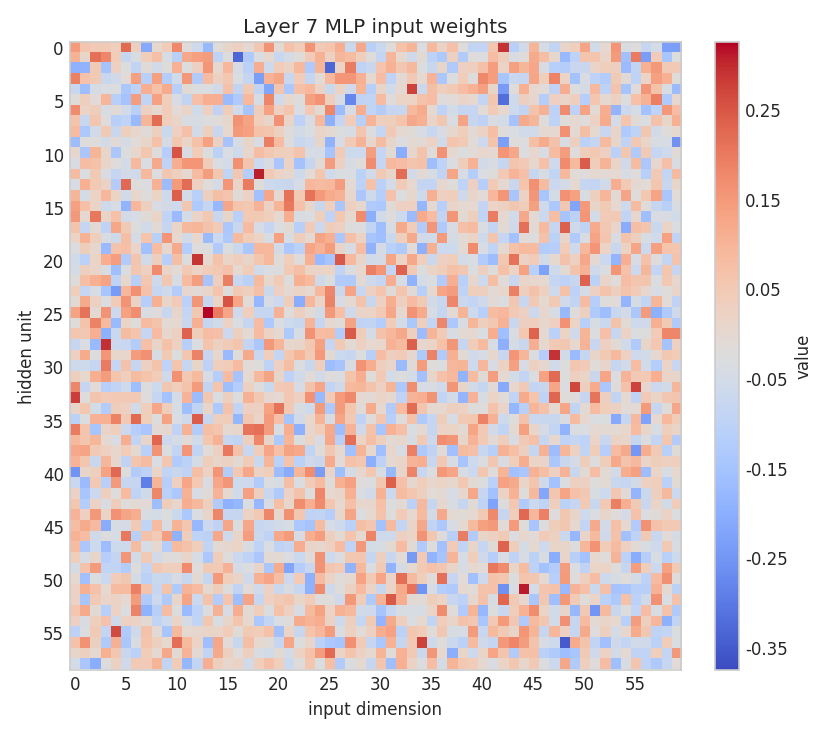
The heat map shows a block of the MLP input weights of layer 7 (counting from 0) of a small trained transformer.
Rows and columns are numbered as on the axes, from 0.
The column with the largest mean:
24
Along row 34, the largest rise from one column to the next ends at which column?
26
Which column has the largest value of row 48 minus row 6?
53
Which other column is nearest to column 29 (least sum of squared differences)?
38
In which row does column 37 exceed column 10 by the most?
16
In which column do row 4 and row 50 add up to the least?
1
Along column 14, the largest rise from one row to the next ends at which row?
44
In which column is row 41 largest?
31
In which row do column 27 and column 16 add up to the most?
27
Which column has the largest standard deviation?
42
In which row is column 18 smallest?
3
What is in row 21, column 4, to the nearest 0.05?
-0.15
